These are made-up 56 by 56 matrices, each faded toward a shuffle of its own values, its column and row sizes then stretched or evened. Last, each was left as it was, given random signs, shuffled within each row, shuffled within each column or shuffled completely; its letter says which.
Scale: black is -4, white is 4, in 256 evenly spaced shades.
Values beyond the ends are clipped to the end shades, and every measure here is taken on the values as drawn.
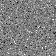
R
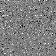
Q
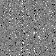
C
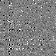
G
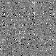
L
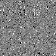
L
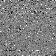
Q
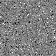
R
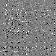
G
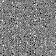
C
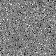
R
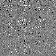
L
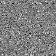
Q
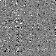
L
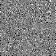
L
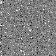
C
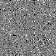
L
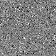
Q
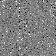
C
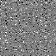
G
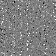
C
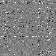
L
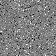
R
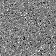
R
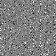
C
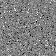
R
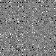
L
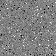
R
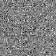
G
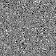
L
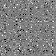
G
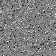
R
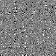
G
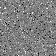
R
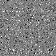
Q
